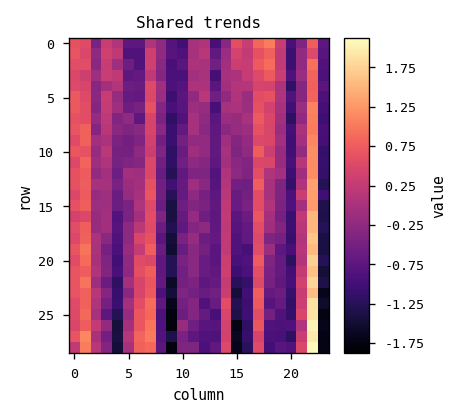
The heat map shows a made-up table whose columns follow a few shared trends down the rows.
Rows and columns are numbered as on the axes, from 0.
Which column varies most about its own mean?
15
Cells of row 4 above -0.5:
17
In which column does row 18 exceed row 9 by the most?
6
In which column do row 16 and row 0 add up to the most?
22
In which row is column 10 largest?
26
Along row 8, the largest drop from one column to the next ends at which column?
23
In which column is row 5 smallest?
9
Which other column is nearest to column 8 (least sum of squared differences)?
12
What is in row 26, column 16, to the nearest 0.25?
-1.25
